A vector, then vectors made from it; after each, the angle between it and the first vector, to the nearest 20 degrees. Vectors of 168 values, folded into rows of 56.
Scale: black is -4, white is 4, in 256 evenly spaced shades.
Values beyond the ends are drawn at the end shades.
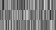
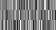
60 degrees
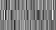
100 degrees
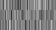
60 degrees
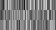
40 degrees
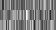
40 degrees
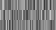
160 degrees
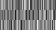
100 degrees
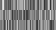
160 degrees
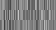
120 degrees
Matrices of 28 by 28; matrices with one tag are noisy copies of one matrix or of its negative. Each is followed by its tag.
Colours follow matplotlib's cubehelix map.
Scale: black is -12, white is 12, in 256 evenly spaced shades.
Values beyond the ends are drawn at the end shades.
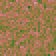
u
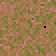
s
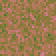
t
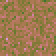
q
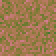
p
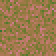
s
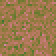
q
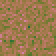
u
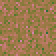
s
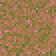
s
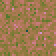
p
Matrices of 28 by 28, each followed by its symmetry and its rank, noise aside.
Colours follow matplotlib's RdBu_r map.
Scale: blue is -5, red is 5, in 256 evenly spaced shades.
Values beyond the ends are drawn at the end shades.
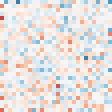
antisymmetric, rank eight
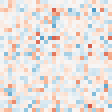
no symmetry, rank eight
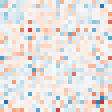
symmetric, rank six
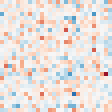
no symmetry, rank eight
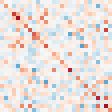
symmetric, rank eight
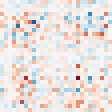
no symmetry, rank six
